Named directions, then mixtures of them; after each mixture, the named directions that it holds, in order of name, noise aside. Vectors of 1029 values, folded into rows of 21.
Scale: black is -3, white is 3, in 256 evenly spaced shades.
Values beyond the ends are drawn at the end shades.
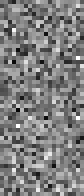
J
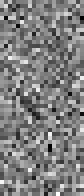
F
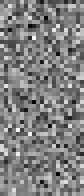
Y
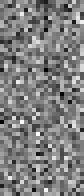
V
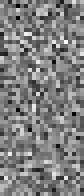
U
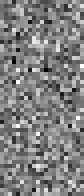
J, V.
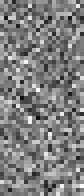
F, J.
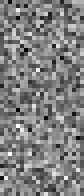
J, U.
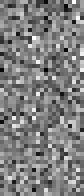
U, V.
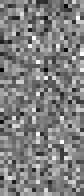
U, V.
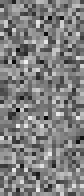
J.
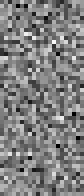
U, Y.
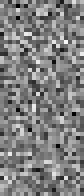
U.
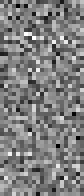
U, Y.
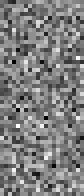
J.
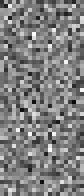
F, Y.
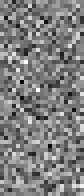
F, J.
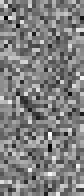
F.
